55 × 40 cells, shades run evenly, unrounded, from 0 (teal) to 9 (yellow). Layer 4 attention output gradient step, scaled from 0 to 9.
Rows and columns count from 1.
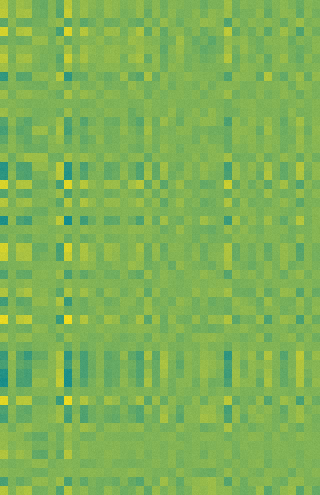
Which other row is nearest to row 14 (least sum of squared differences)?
46
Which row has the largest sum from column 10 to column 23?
21
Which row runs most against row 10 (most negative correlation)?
13
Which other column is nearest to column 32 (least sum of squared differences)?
2
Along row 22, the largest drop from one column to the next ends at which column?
9
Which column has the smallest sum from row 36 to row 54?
29
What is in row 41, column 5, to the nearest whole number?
4
